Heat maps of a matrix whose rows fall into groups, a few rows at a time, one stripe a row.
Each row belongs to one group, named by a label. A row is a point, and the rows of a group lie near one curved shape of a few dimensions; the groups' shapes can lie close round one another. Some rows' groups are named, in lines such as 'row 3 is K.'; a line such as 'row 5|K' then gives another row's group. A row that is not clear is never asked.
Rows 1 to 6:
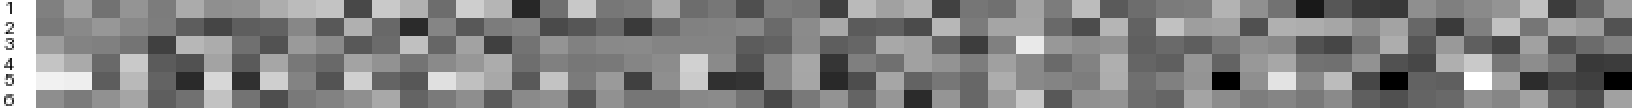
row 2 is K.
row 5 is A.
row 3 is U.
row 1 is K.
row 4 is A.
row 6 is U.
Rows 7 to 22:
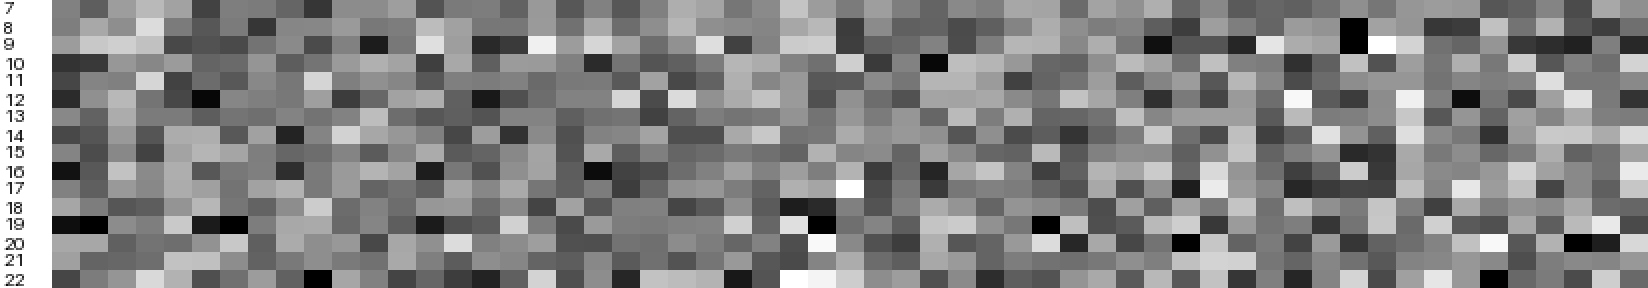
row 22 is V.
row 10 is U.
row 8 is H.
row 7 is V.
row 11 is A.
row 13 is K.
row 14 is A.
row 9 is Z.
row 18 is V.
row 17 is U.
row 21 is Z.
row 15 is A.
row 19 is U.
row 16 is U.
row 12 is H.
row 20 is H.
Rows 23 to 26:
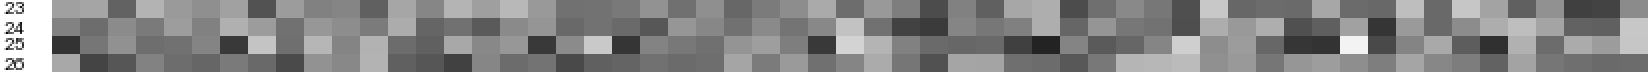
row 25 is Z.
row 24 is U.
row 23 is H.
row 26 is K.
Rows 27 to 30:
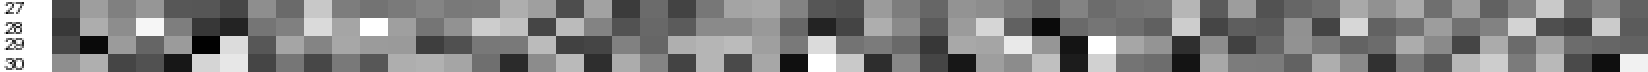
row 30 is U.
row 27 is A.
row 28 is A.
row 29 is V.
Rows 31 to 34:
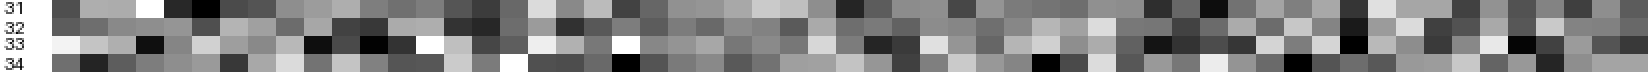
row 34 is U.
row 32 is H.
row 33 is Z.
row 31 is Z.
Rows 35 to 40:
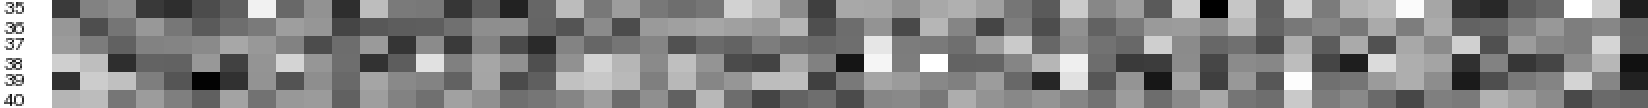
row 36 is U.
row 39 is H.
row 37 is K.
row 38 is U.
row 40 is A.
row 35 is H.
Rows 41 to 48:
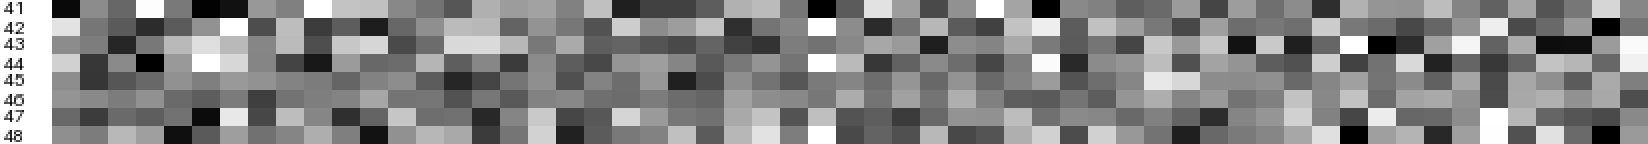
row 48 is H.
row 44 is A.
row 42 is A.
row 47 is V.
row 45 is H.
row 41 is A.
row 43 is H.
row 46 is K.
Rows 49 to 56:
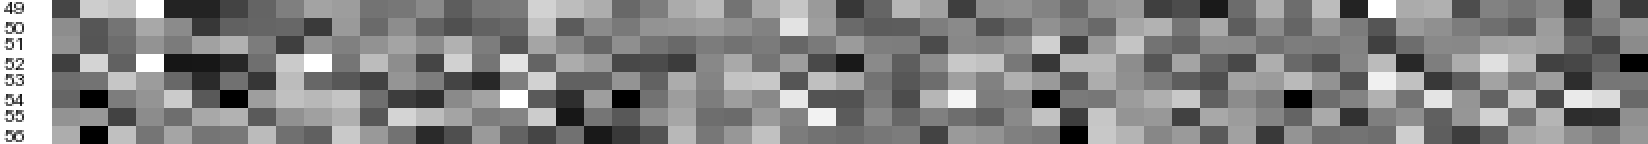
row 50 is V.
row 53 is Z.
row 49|Z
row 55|H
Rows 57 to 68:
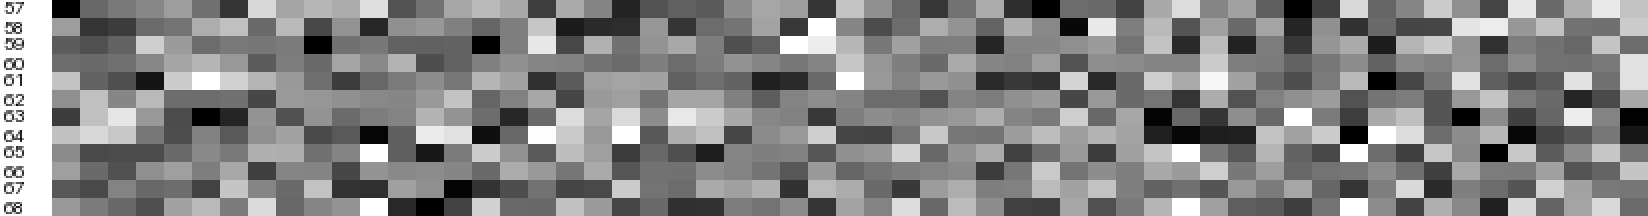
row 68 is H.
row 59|V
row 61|Z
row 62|H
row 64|Z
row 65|H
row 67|H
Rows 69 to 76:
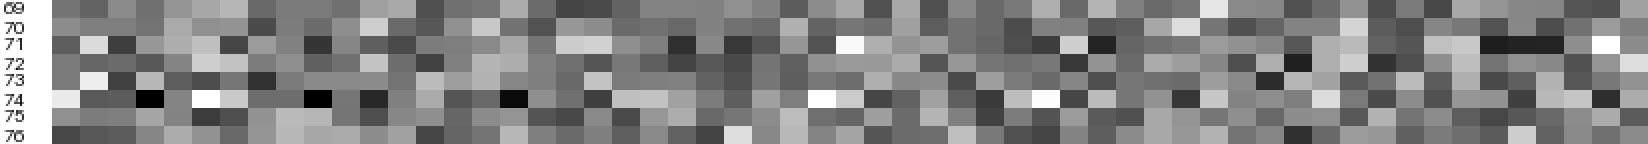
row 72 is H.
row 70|H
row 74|A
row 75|U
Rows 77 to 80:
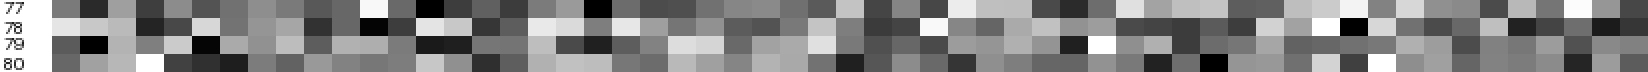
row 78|Z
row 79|V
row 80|Z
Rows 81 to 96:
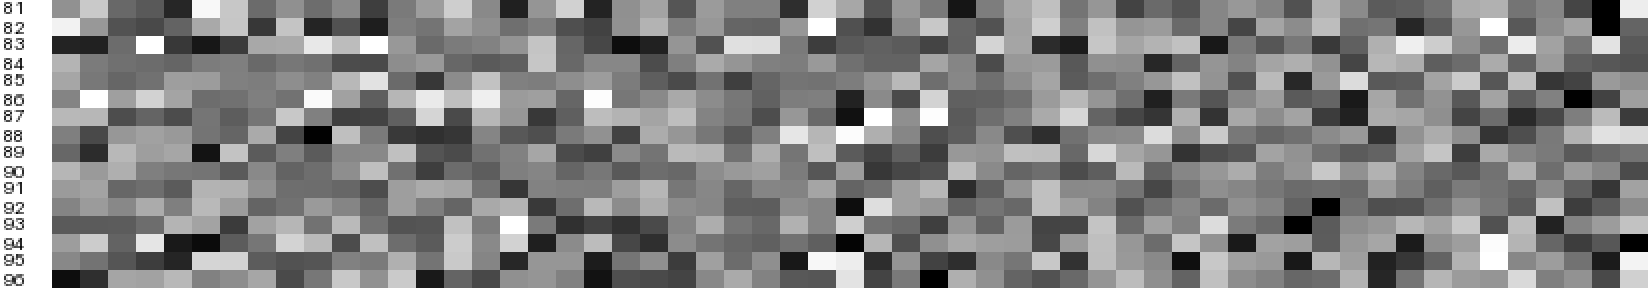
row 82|A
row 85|H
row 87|U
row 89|V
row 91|U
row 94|A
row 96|U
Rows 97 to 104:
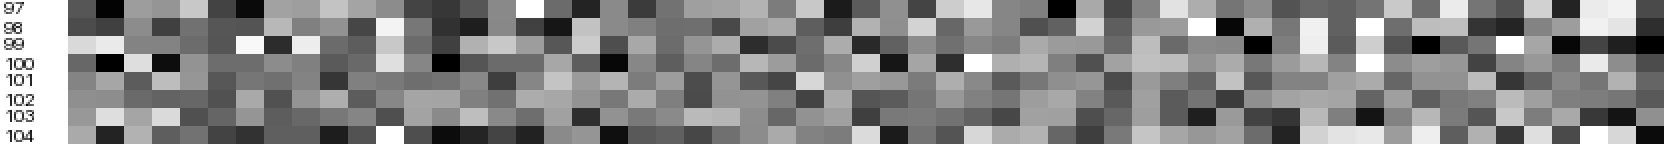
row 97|U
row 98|H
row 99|A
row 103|H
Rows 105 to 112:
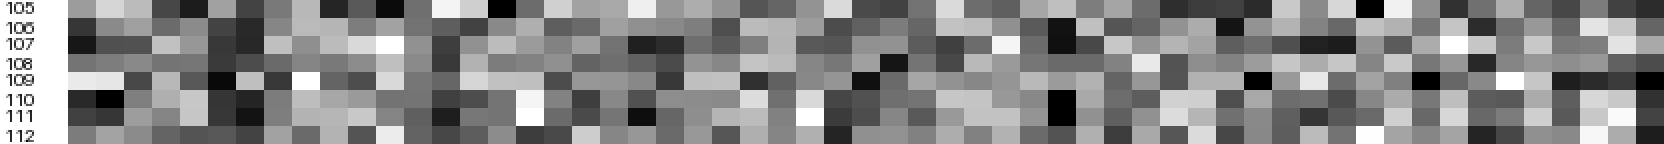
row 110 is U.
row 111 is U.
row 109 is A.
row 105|Z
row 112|H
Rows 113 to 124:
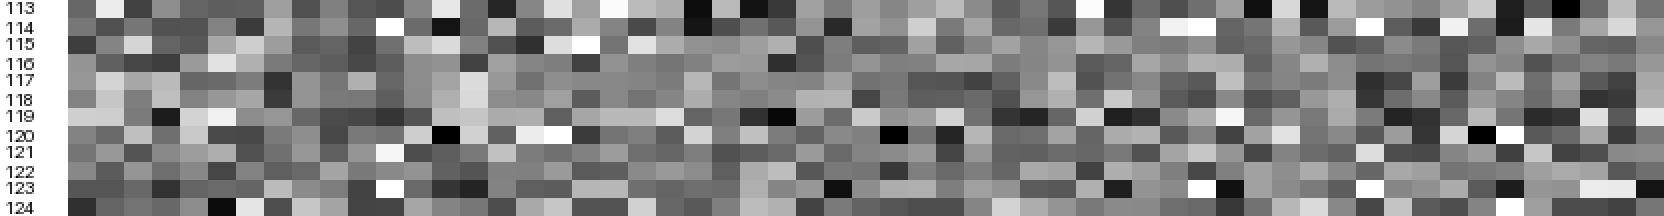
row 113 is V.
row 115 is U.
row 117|H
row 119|Z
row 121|H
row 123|H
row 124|V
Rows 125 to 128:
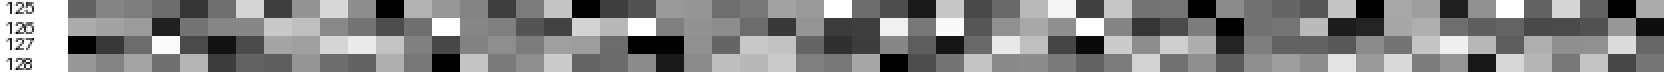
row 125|H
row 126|U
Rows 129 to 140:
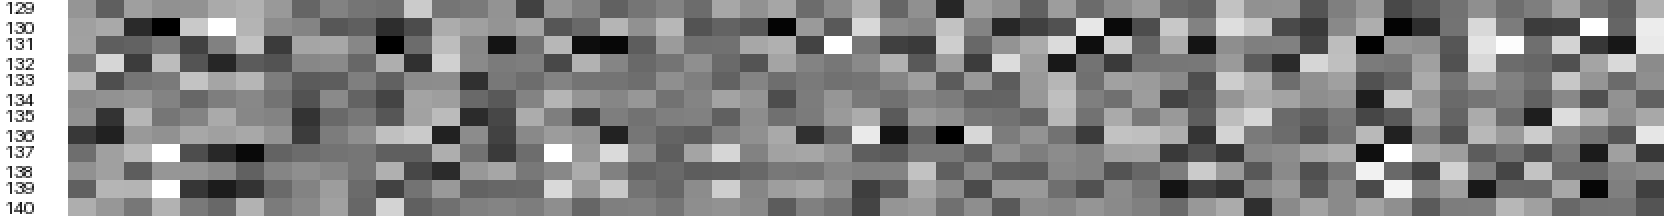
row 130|Z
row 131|H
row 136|U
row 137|Z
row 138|H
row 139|Z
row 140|A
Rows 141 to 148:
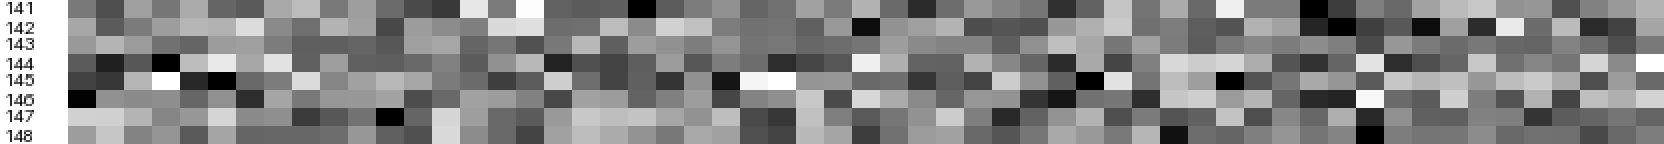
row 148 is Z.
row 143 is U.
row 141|U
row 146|Z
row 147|Z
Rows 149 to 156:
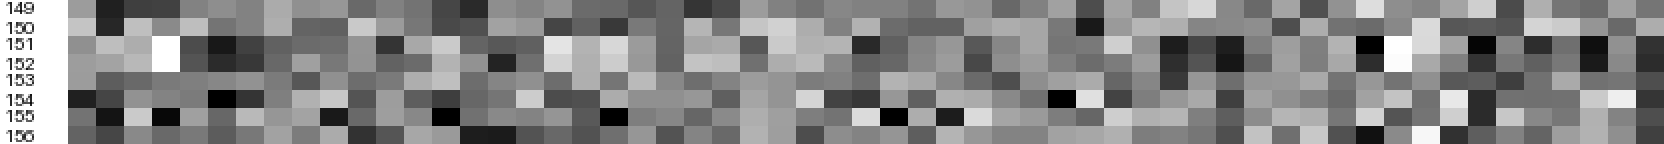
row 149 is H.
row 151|Z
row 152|Z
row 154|U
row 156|H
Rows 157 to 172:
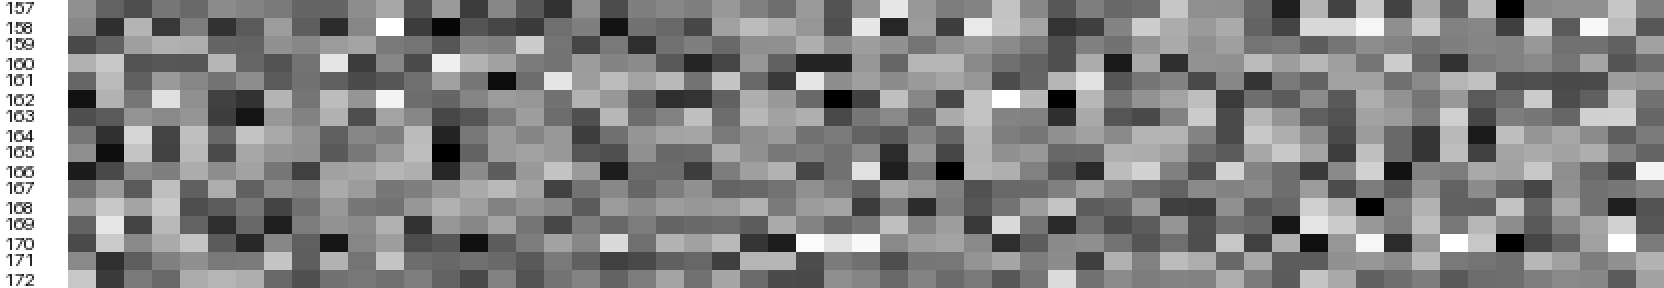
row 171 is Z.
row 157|K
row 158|K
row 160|V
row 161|V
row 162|A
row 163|U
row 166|U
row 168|H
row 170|V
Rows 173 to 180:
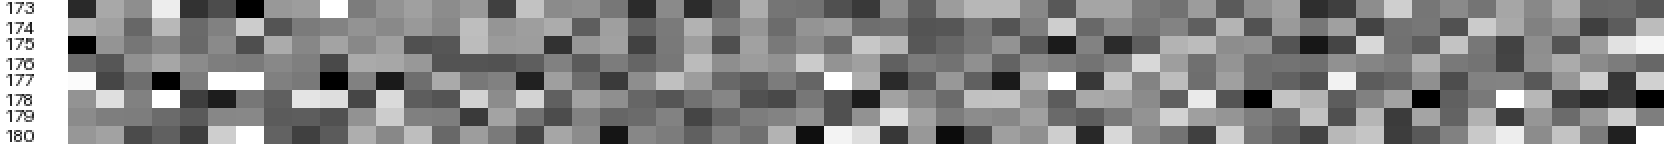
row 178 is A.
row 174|H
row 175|Z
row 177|A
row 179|K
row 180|U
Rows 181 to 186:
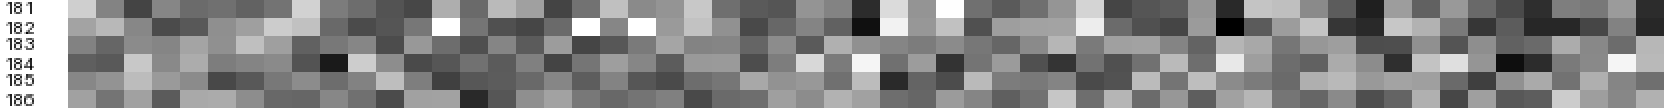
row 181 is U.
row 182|U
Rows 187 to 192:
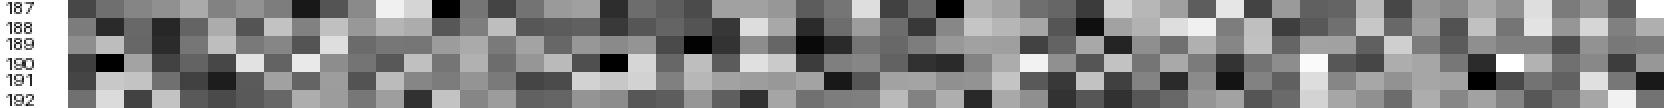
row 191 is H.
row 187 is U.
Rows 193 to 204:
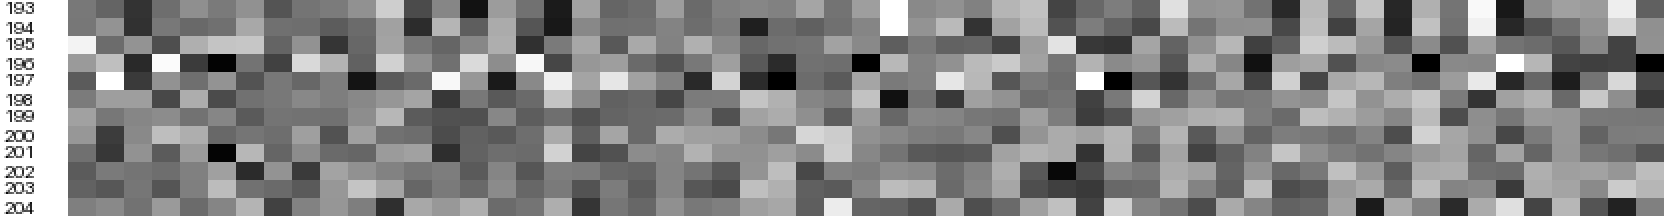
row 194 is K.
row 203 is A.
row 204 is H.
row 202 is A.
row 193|K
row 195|A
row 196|A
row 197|V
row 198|K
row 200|V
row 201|V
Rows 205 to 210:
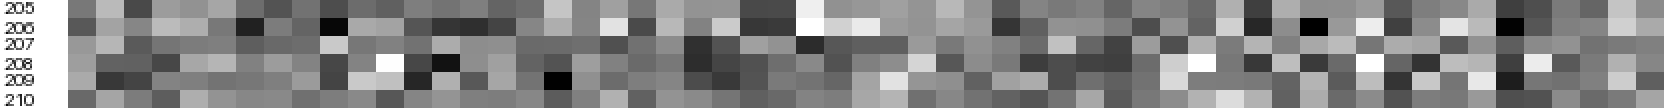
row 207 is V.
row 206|V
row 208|H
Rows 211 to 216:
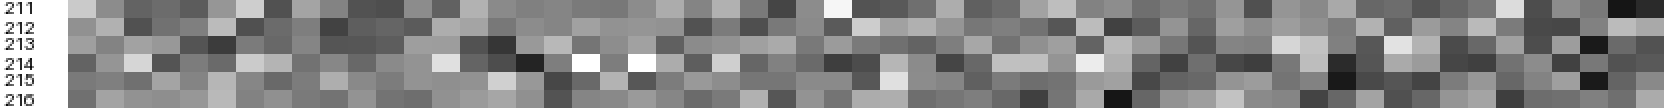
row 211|A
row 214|U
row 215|K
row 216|Z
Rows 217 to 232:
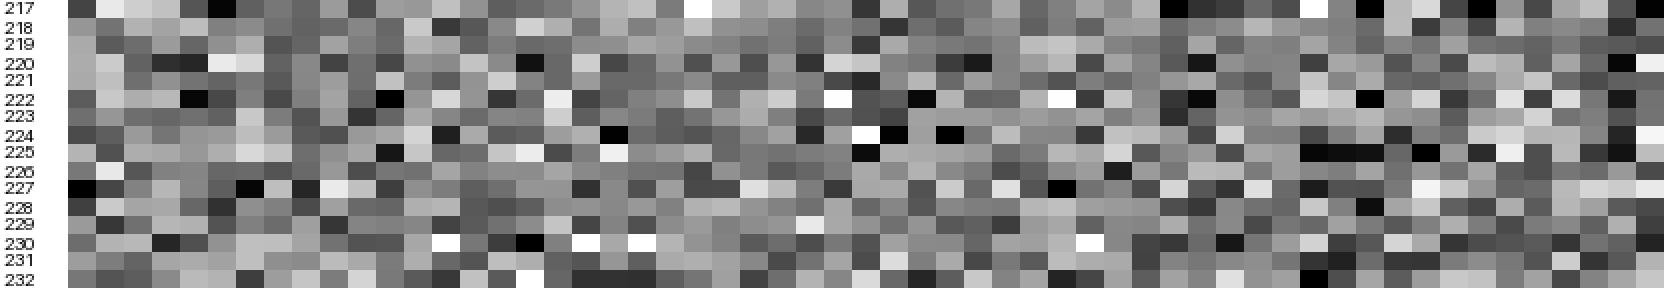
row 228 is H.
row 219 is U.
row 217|H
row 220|U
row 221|A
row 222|H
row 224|U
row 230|U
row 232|U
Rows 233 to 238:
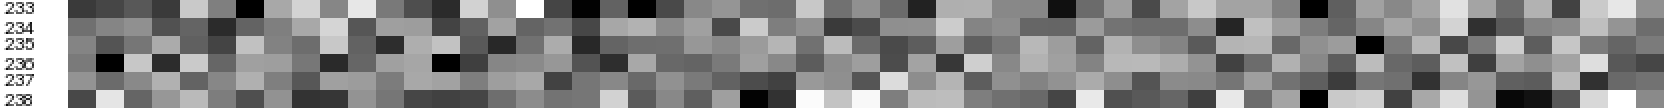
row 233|U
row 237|K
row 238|V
